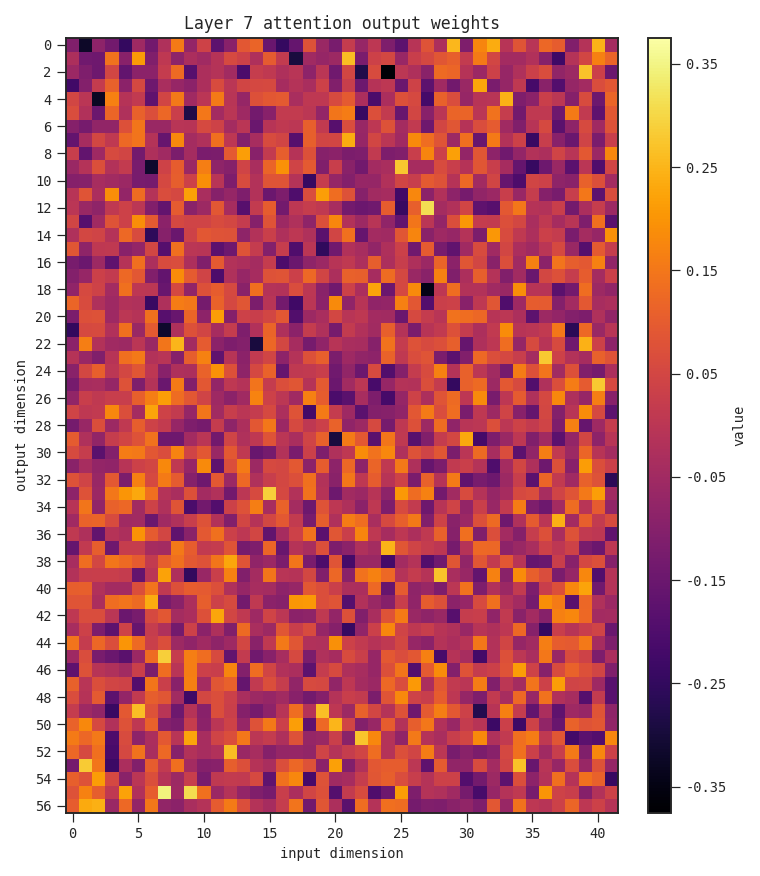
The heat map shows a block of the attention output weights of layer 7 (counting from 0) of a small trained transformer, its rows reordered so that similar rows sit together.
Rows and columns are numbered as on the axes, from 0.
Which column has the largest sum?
39
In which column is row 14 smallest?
6
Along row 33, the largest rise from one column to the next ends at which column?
25
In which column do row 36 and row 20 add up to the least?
8
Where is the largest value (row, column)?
55, 7
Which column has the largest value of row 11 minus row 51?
3
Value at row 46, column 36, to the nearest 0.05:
-0.1
